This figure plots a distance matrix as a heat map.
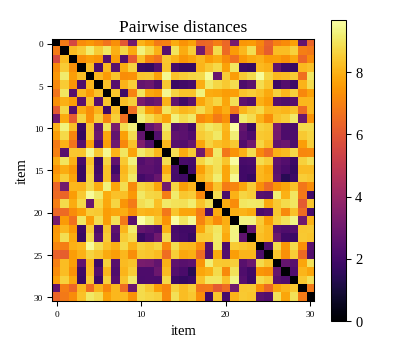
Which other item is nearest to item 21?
9
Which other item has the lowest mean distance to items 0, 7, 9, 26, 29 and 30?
21
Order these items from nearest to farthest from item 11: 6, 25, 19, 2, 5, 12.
12, 5, 2, 6, 25, 19
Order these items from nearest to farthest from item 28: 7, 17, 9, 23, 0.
23, 7, 0, 17, 9
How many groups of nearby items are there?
6
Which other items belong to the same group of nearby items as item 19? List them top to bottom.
4
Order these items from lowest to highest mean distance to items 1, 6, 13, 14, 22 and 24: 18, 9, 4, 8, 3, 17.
3, 17, 18, 8, 9, 4
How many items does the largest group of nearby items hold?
14
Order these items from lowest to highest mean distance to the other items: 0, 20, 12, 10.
12, 10, 0, 20
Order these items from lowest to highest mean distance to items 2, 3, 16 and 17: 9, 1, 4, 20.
1, 20, 9, 4
